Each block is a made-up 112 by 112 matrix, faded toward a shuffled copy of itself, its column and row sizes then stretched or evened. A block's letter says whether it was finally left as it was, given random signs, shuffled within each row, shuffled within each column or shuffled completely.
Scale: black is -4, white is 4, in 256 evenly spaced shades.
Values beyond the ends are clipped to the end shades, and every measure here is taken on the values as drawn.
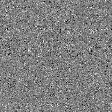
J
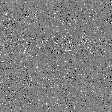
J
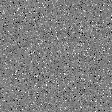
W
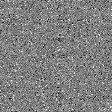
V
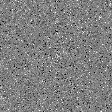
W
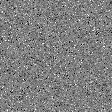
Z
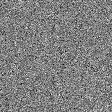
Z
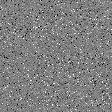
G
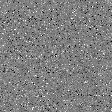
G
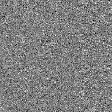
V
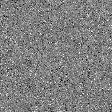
W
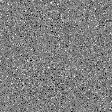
J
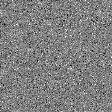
J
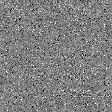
V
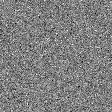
Z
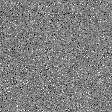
G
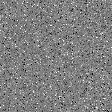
W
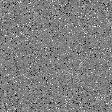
J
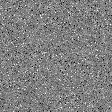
Z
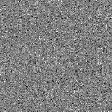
V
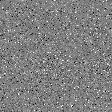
G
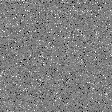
G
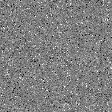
W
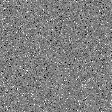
W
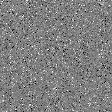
W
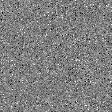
J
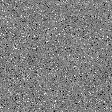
G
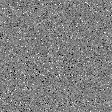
G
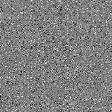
V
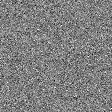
Z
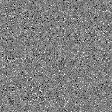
V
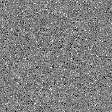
V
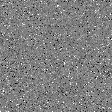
G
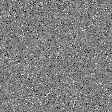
G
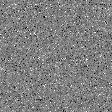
G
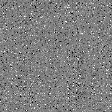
V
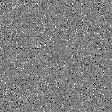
V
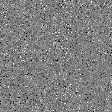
J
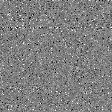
J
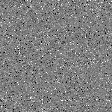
G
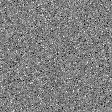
Z
